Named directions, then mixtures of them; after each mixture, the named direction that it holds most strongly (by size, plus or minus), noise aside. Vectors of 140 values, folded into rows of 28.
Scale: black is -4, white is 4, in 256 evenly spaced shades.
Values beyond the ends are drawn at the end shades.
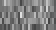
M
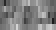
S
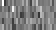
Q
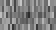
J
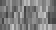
S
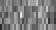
M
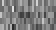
J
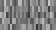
J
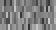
M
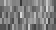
M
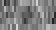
S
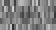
J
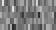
Q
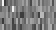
Q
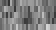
S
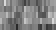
S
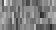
S
